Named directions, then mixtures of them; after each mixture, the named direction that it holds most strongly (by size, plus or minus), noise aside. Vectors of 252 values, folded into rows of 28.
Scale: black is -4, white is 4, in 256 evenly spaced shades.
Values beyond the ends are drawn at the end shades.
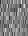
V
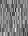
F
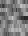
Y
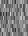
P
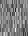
F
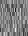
F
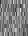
V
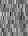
P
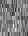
F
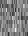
F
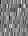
V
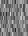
P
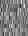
V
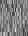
F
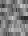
Y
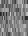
P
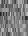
P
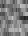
Y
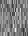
F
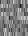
V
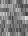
Y
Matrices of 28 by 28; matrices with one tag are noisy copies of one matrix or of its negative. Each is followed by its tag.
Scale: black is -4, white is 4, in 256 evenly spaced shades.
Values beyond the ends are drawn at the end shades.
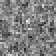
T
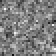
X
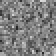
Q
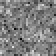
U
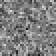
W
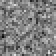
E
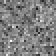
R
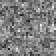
T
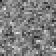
X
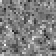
X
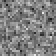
W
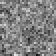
U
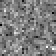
X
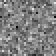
W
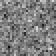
R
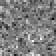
U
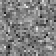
R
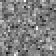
R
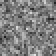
W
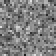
W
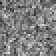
R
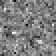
X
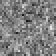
T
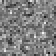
E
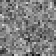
U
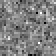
W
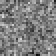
U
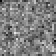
X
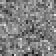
U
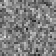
W
